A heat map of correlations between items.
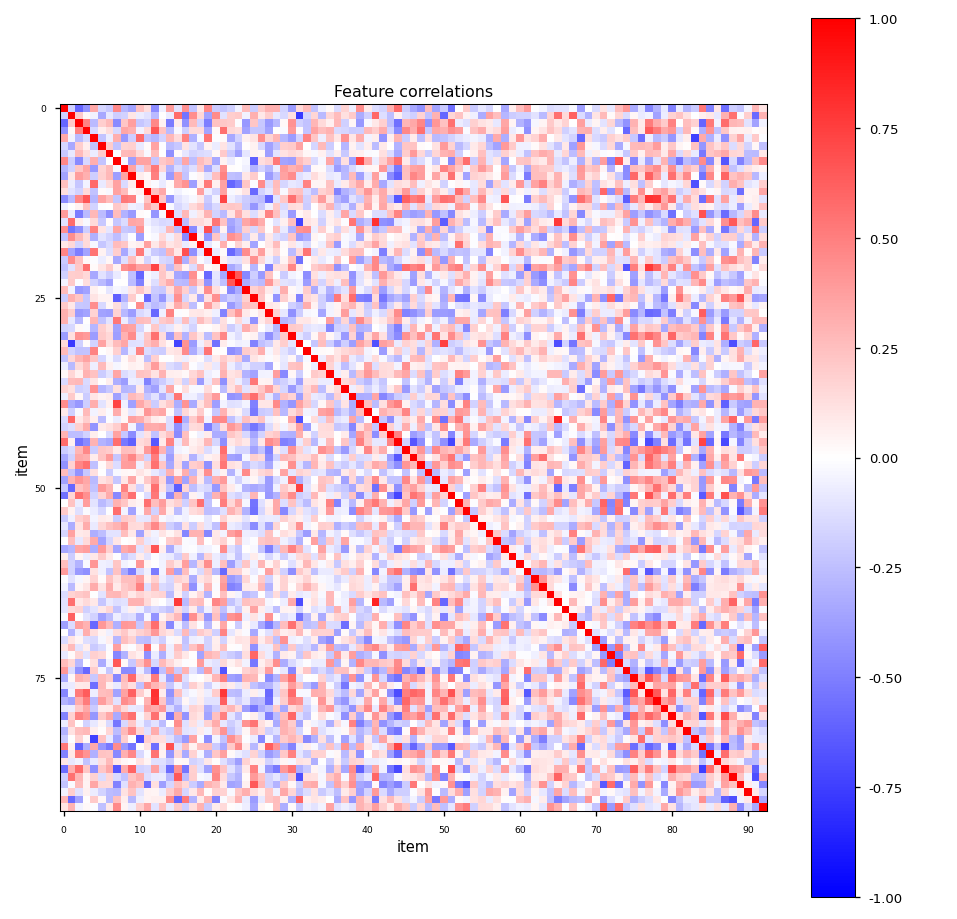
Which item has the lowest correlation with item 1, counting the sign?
31
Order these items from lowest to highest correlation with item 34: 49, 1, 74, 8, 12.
1, 74, 8, 49, 12
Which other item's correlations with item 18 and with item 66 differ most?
52
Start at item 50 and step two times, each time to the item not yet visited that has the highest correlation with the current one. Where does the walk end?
91
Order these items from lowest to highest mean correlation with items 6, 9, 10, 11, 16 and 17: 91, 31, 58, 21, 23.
23, 91, 31, 58, 21
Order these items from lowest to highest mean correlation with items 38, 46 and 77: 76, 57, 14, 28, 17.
14, 28, 17, 76, 57
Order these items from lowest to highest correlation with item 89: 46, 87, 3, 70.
3, 70, 87, 46
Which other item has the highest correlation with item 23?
22
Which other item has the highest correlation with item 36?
25
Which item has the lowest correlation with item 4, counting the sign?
83
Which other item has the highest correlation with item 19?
16
